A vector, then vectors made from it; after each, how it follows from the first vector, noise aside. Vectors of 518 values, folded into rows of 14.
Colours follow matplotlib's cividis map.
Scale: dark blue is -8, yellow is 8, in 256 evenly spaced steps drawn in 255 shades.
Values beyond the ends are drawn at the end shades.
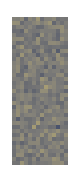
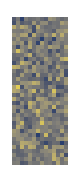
wrapped around, negated, scaled up.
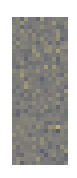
negated, partly zeroed.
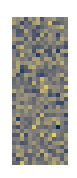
scaled up.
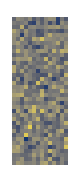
wrapped around, negated, scaled up.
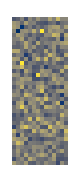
wrapped around, negated, scaled up.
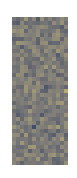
negated.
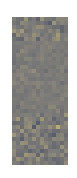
negated, partly zeroed.
